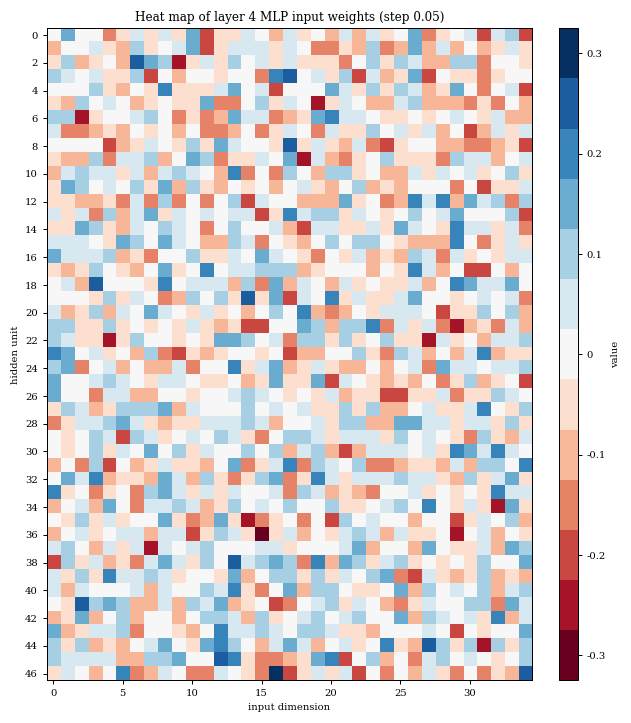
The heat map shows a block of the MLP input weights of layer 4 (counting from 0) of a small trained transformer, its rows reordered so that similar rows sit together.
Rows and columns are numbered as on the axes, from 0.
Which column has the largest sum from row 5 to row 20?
26
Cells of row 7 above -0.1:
22
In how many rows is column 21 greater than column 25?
24
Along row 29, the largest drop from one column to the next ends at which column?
5
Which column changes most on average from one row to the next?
13
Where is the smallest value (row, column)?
36, 15
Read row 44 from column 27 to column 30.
0.25 0.1 -0.05 0.1
